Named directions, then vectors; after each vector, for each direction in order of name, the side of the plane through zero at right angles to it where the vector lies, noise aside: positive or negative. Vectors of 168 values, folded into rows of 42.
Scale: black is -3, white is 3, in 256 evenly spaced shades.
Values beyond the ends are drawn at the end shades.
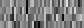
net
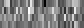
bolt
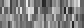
positive, negative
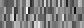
negative, negative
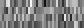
positive, positive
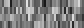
positive, negative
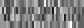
negative, negative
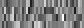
negative, negative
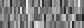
positive, negative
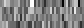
positive, positive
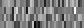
positive, positive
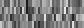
negative, positive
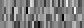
positive, positive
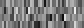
positive, positive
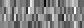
positive, positive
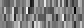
negative, negative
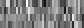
positive, negative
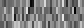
negative, negative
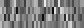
negative, negative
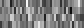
positive, negative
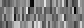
negative, negative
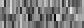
negative, positive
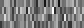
positive, positive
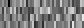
negative, positive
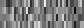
negative, negative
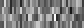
positive, negative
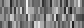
positive, negative
